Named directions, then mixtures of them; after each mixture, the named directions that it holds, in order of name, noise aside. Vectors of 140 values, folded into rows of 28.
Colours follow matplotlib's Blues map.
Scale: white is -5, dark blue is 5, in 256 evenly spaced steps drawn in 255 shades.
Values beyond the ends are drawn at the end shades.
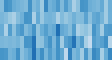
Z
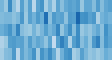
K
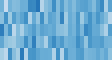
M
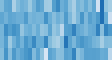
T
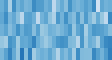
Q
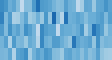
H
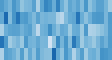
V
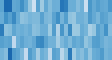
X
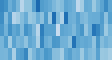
H.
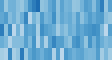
H, M.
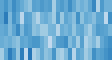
Q, V, X.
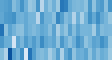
M, X.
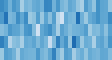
H, V.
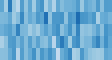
K.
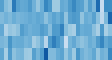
T.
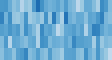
H, T.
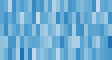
Q, Z.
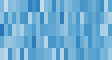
M.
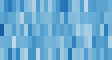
X, Z.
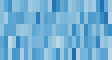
Q, T.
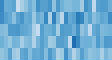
H, K, V.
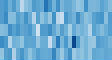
H, V, Z.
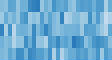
M, Z.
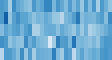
Q, V.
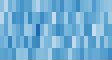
H.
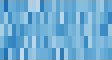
M.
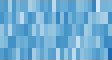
M, Q.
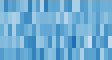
Z.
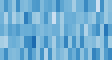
Q, T, Z.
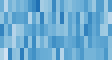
M.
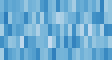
T, V, Z.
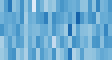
K, X.
